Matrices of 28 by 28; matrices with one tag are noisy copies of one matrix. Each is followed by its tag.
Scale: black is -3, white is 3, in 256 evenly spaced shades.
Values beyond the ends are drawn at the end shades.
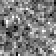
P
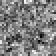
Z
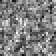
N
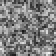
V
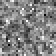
P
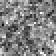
P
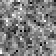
P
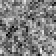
P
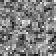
N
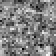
V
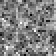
N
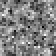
V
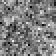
P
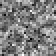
Z
